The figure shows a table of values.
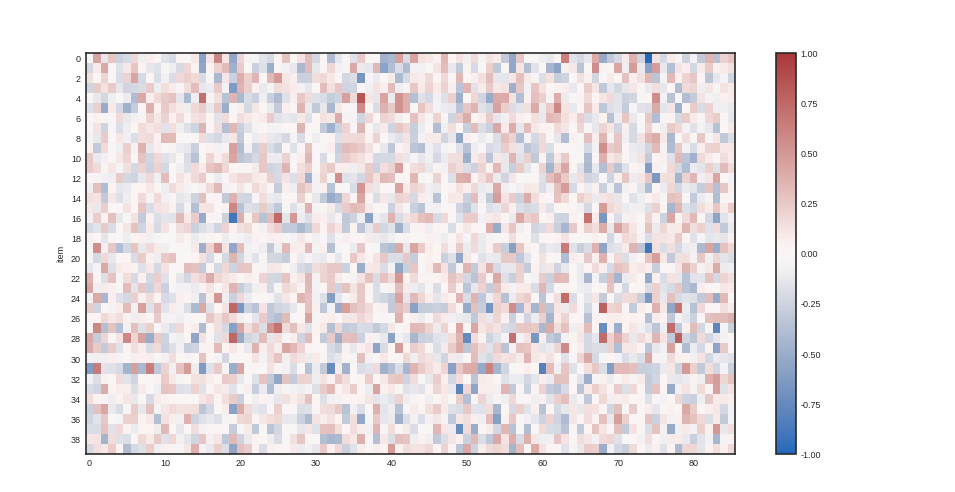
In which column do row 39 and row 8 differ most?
68
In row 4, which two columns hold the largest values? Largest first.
36, 15
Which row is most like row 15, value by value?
9
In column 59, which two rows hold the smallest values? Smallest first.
28, 25
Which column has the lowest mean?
74
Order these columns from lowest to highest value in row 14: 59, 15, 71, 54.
71, 59, 15, 54
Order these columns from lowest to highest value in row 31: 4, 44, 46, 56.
4, 56, 46, 44
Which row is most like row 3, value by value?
39
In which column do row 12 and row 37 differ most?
49
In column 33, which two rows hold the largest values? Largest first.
12, 6
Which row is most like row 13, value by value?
24
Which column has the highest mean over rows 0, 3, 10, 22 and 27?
63
